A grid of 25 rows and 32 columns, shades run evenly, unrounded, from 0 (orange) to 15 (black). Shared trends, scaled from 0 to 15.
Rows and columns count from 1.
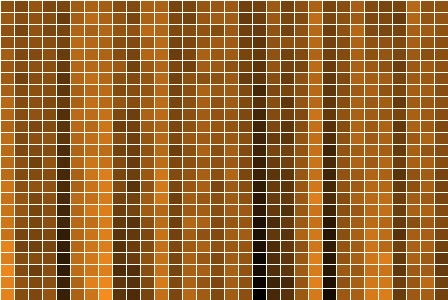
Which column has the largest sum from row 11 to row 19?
19
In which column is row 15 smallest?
8
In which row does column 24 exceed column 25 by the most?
25
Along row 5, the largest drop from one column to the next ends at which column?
6
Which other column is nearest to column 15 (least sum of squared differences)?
17
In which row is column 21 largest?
24
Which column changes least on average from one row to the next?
32
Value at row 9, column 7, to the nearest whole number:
3
